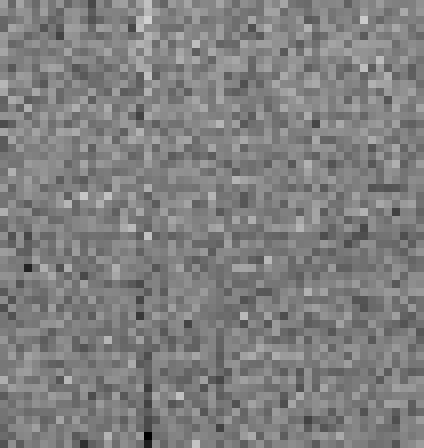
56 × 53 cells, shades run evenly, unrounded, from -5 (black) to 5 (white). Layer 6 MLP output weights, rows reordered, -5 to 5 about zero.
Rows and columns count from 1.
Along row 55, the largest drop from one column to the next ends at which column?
19
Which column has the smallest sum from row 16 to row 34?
51
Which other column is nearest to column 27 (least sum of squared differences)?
13
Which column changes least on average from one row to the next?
21
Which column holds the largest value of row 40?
31
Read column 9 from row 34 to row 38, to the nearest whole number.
2 -1 1 0 -1
